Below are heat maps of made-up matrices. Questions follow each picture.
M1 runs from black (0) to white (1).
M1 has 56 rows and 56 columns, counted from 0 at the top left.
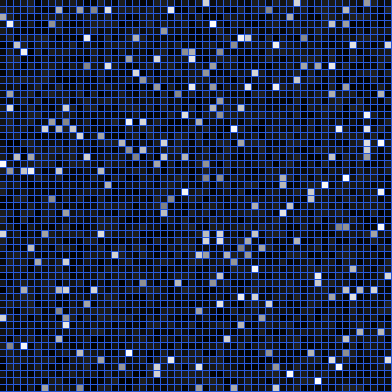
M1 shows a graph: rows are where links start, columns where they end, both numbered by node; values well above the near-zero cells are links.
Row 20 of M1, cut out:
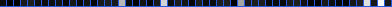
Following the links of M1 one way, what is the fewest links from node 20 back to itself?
2
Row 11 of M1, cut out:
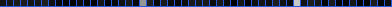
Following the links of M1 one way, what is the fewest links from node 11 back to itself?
3
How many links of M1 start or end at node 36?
10
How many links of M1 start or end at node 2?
4
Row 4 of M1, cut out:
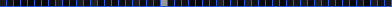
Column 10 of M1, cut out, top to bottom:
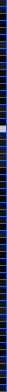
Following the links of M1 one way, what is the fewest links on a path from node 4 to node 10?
6
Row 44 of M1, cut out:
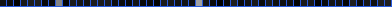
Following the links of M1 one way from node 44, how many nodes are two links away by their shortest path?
5
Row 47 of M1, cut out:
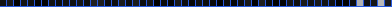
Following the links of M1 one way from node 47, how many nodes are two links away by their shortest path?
4
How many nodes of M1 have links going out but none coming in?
1
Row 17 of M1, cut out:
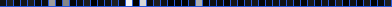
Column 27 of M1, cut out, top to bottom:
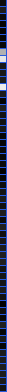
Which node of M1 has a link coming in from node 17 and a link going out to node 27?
node 7
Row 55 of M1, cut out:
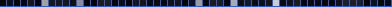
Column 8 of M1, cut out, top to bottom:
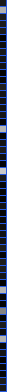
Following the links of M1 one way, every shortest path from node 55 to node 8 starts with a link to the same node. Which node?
node 28
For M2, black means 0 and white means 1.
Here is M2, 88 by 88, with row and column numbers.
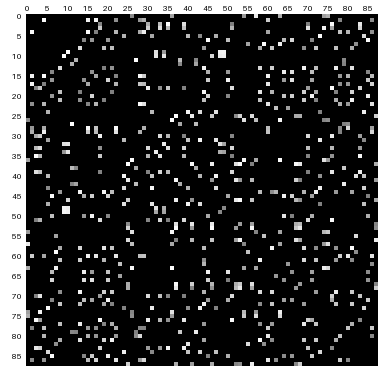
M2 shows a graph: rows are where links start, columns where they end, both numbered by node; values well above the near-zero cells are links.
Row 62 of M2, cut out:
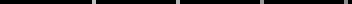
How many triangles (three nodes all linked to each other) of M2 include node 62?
1
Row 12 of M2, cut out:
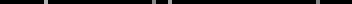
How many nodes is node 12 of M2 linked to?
4
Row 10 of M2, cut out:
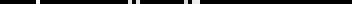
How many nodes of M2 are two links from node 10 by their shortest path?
9
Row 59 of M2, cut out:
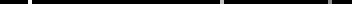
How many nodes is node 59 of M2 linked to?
3
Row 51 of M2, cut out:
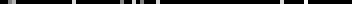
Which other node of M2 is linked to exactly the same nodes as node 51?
node 83
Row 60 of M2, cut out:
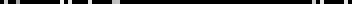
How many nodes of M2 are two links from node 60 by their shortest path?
2
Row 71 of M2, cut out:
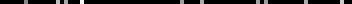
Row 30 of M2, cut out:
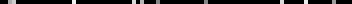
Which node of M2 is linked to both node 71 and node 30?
node 76
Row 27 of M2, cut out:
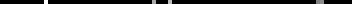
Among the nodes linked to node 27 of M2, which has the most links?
node 80
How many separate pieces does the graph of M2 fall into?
3
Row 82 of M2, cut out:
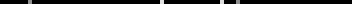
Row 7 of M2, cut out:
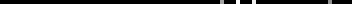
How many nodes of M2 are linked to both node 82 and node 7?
2
